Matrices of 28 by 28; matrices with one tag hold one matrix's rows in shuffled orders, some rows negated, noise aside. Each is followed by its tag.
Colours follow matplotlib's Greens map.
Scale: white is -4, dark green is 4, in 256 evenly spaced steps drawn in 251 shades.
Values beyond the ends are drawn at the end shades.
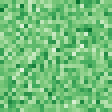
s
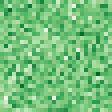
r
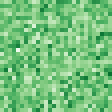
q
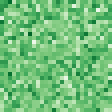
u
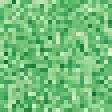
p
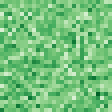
u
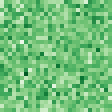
s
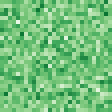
q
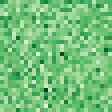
q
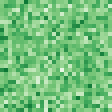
p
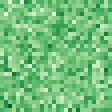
r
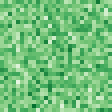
q
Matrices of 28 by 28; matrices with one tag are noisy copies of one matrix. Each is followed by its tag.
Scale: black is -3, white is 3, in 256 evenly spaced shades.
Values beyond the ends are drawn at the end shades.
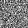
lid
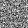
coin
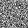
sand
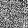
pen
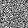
coin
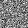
lid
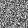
coin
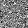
coin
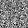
sand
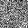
pen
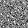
sand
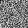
lid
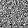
sand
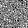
pen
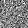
lid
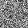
pen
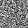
sand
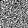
lid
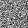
sand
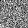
lid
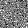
pen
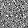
coin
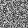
coin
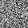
sand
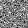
coin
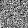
lid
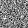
sand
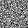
sand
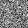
coin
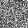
pen
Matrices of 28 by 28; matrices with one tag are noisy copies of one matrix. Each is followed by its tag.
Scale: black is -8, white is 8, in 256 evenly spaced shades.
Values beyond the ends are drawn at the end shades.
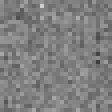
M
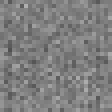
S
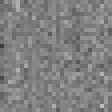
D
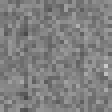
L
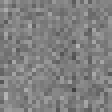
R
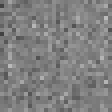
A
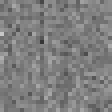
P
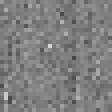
R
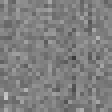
R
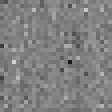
D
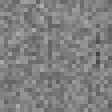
M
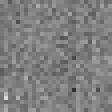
R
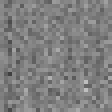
S
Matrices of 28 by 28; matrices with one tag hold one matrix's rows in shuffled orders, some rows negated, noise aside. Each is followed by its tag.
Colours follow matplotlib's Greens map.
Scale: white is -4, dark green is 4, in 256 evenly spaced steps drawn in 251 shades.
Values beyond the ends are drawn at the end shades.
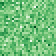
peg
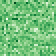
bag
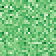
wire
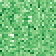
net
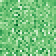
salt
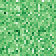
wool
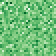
wire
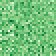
net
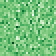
wool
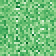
wool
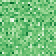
net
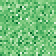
salt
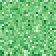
wire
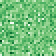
net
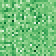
peg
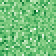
peg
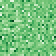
net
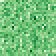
peg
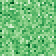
net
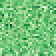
wire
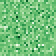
wool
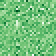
wool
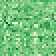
bag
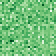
net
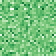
net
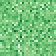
salt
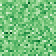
wire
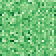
net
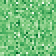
wool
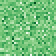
peg
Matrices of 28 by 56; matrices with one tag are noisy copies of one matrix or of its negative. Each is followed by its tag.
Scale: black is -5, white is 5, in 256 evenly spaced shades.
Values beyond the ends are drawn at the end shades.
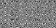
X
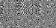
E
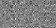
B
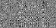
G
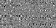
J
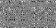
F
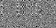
E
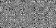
F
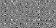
X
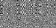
E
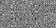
B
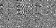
E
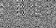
E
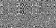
E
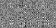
G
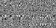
J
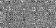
F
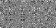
F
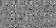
B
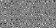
X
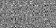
B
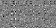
B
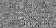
G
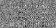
G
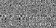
J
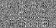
G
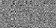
B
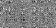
F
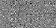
B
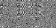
E
